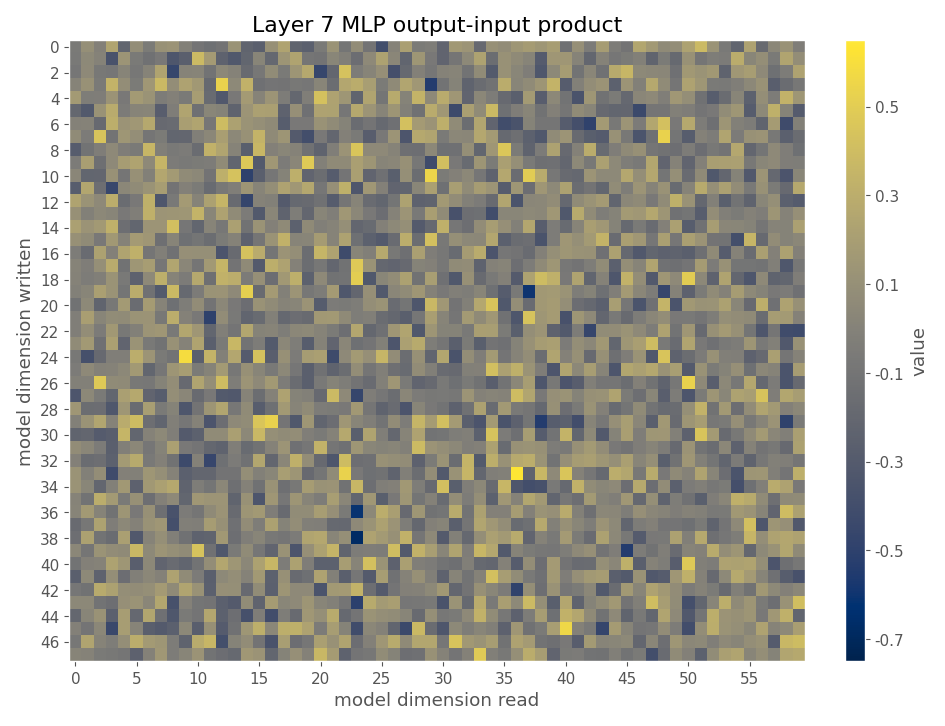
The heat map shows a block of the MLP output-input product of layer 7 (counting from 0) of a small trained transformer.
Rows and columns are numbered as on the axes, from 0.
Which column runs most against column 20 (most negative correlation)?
45
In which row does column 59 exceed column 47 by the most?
47
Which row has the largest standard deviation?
29
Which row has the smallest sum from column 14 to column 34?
12
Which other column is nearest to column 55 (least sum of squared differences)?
1
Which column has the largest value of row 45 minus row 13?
40
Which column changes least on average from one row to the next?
32
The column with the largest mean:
6
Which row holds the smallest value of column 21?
24
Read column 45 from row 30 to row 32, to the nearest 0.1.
0.2 -0.1 0.2
